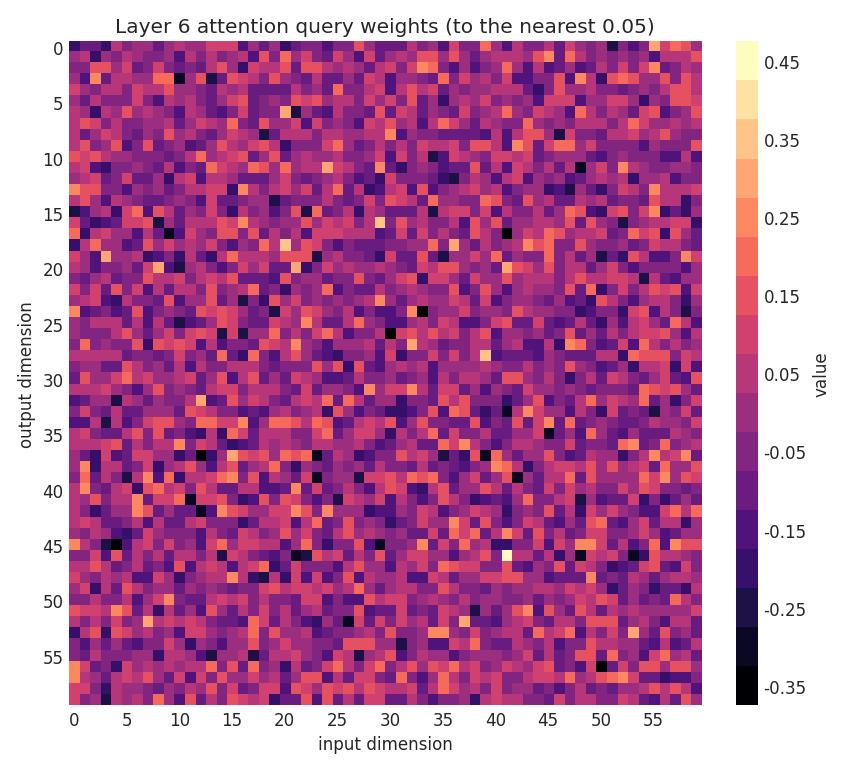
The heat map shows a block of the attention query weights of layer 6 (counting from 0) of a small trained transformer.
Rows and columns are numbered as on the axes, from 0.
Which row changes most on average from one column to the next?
39
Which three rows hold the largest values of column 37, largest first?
52, 36, 45
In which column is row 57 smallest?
56
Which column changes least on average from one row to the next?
44
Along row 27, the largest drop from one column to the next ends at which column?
7
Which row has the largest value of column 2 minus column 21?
46
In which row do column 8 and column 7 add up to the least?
19
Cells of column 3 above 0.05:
7
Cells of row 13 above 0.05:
15
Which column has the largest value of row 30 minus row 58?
59
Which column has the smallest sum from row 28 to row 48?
48
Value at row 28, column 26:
-0.05
